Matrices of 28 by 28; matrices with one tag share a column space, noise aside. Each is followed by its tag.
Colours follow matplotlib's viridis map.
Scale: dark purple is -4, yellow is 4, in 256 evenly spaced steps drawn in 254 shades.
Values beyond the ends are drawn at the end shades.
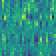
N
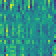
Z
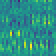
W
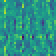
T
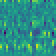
W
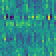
N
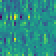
N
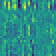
Z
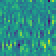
W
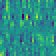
N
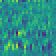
W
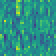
T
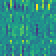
Z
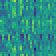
T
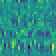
W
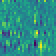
W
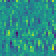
W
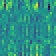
Z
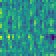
T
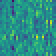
T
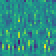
W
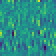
W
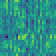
T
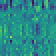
Z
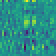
W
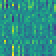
Z
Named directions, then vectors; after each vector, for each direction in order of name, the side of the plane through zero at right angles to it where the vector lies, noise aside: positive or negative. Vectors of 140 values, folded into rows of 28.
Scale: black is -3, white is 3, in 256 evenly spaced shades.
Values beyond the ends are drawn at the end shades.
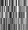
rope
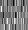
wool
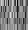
negative, negative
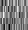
positive, negative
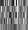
positive, positive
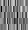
negative, negative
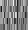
negative, negative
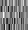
positive, negative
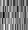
negative, positive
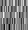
positive, negative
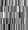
positive, negative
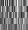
positive, positive
